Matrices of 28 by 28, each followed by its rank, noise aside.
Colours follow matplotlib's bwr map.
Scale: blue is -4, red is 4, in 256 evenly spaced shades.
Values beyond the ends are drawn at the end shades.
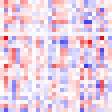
three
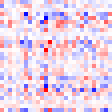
four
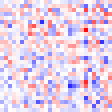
six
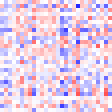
three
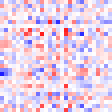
four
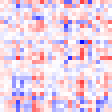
four
